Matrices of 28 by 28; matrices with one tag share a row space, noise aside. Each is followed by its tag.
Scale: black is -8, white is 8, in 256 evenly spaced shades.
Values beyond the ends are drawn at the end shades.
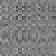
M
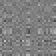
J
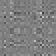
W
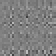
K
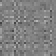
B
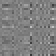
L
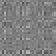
J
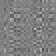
W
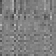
B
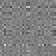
J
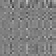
K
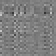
B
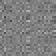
J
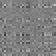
J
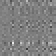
K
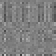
J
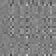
K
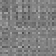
M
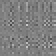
K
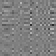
L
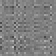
B
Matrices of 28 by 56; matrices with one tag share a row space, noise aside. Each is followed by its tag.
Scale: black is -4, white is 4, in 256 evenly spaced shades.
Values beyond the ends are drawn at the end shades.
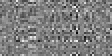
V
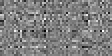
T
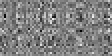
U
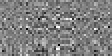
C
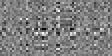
C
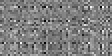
T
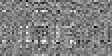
C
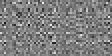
U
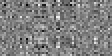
C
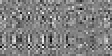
U
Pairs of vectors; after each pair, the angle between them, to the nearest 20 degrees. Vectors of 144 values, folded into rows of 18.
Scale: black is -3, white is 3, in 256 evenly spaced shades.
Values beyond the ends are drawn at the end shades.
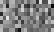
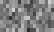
80 degrees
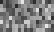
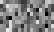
140 degrees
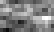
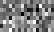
100 degrees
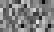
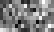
140 degrees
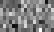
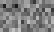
80 degrees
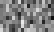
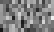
160 degrees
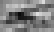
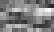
60 degrees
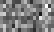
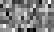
60 degrees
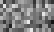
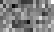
140 degrees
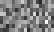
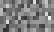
60 degrees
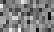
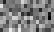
20 degrees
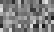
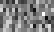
60 degrees
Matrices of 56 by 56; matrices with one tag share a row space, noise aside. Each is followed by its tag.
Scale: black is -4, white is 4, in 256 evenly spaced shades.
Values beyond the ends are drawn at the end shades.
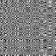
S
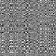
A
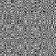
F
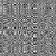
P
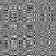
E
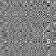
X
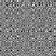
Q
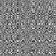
Q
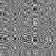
P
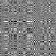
E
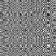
X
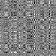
E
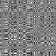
E
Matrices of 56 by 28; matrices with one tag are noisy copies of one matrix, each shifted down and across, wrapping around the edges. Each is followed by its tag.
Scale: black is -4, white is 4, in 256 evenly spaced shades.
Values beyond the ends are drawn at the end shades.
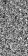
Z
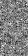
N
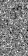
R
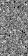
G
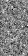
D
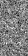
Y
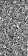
Z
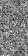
R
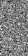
N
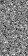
G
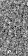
Z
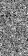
R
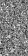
G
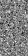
G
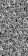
G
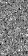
Y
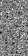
N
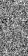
R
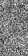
Y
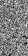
N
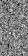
Z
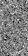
D
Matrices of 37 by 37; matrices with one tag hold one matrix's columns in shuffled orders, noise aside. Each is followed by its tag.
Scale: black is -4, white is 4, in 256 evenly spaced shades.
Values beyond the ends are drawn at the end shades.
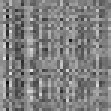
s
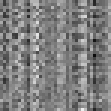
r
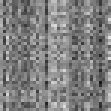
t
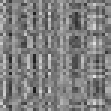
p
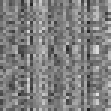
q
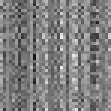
r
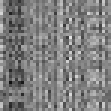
t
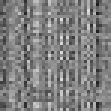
t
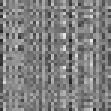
r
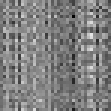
r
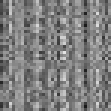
t
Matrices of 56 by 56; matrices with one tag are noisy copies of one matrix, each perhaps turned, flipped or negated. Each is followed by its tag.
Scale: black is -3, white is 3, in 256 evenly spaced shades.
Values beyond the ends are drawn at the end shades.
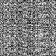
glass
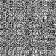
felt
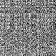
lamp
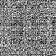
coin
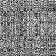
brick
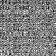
lamp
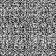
glass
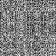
brick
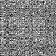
coin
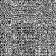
brick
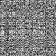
coin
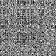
coin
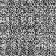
felt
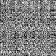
felt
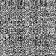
felt
